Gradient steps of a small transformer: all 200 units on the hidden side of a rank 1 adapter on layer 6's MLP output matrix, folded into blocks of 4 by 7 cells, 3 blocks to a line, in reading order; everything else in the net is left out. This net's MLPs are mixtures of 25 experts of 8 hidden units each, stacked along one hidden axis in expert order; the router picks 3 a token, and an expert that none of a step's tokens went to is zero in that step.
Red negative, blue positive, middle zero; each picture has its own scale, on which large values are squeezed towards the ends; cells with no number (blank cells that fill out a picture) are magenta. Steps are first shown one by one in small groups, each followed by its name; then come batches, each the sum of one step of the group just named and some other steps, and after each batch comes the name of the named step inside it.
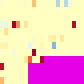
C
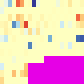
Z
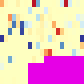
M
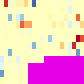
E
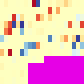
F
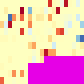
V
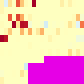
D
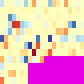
M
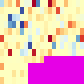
F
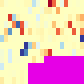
M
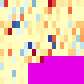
F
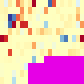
D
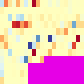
E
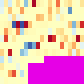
F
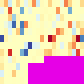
M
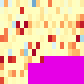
C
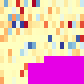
F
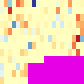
Z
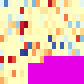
V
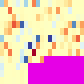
F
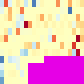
E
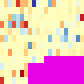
Z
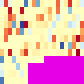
F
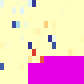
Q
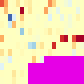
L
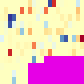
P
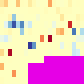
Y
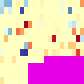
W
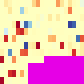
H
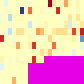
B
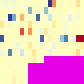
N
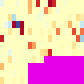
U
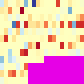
H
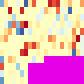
U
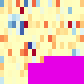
Y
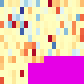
B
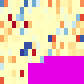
W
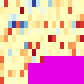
H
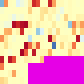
U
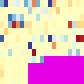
N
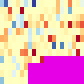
Q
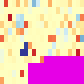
W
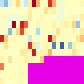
U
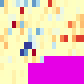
L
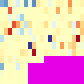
Q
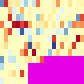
Q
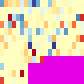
Q
